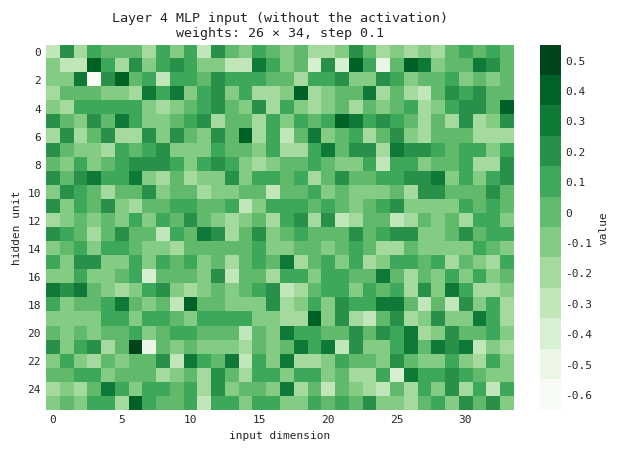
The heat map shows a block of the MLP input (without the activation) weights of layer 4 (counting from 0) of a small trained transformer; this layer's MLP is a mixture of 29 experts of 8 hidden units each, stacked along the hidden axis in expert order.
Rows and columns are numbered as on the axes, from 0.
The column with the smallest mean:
14
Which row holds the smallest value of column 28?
0
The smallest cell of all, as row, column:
2, 3
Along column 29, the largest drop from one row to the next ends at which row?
18
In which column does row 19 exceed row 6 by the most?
31
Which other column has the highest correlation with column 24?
21
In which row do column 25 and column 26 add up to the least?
12
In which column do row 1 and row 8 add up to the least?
24
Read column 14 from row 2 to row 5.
0.1 0.1 -0.1 0
